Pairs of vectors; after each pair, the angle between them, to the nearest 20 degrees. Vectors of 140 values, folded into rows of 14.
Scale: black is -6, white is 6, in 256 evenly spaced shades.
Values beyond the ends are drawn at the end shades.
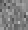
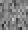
100 degrees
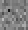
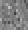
80 degrees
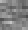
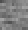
160 degrees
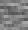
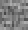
40 degrees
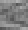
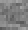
20 degrees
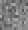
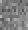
40 degrees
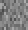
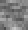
100 degrees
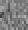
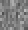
60 degrees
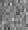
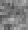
60 degrees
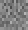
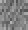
60 degrees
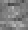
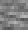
80 degrees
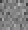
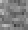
120 degrees
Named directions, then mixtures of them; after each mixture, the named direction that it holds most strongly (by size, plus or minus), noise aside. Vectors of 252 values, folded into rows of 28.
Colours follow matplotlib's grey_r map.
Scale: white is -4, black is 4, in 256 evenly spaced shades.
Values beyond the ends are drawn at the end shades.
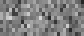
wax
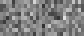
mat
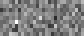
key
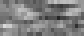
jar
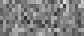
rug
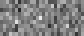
key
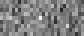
wax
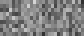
mat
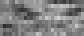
jar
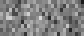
wax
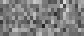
rug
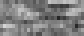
jar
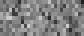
wax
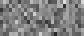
rug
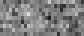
wax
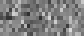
wax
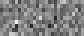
key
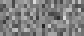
mat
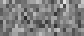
rug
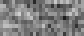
jar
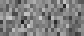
wax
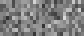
mat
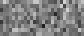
rug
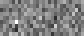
key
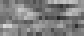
jar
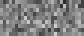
rug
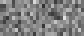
mat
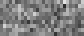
rug
